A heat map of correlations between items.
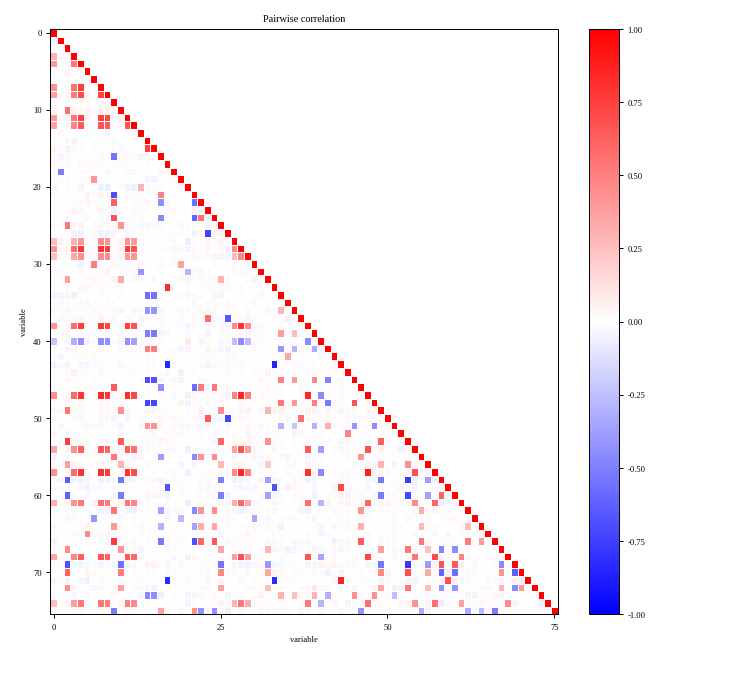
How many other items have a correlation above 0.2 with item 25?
9
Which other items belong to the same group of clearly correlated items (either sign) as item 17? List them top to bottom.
33, 43, 59, 71
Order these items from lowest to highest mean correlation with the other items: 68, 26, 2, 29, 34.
26, 34, 2, 29, 68
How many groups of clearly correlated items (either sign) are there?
12
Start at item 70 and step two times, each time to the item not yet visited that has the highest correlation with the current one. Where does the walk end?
2
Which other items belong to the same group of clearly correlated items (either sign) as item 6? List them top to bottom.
19, 30, 63
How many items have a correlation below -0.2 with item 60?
10
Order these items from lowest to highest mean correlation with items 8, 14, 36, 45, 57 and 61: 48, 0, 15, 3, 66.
15, 66, 48, 0, 3
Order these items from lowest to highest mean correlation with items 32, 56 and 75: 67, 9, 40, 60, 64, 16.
60, 9, 64, 40, 16, 67
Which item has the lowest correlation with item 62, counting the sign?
21
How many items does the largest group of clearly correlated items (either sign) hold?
18
